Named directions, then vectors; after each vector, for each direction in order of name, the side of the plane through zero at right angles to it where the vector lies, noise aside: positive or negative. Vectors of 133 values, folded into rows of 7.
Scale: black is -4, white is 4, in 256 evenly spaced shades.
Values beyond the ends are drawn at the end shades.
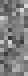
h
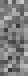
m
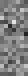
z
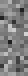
negative, positive, negative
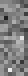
negative, negative, positive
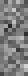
negative, positive, positive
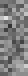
positive, positive, positive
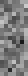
positive, positive, negative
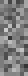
positive, negative, negative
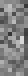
negative, negative, positive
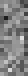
negative, negative, positive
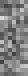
positive, positive, positive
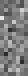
positive, negative, positive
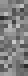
negative, negative, negative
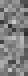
negative, negative, positive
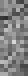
negative, negative, negative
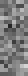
positive, positive, positive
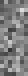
positive, negative, positive
